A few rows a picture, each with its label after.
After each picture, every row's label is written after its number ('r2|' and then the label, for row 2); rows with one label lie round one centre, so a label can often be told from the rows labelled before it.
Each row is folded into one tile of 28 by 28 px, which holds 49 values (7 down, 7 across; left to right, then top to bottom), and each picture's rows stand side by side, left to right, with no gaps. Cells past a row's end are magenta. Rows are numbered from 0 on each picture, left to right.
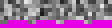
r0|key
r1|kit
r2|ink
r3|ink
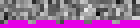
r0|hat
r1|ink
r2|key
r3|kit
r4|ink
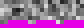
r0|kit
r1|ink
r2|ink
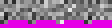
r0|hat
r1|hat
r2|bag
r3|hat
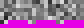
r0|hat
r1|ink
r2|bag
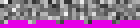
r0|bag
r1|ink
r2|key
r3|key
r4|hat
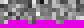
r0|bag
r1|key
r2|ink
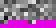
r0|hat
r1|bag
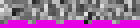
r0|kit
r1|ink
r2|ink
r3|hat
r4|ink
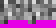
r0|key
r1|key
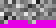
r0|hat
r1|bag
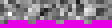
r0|key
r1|kit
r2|ink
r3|kit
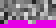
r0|hat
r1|ink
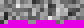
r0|hat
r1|ink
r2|kit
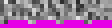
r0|key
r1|ink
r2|ink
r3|hat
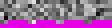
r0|hat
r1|bag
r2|ink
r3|kit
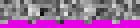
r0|ink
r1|kit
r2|key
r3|kit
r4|ink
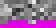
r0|kit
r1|bag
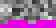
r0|kit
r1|ink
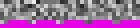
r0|ink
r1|bag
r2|ink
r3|key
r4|ink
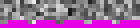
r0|ink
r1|bag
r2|kit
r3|ink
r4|ink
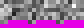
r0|kit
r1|hat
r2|hat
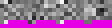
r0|bag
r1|hat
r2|bag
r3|kit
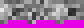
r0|kit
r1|hat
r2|kit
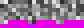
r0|bag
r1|key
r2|ink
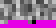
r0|ink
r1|key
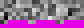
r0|hat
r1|ink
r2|kit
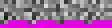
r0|hat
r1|hat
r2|key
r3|hat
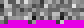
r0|key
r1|hat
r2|hat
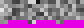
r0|kit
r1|bag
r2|ink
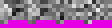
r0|kit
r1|kit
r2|hat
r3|bag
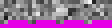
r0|hat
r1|key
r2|kit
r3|bag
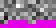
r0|hat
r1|bag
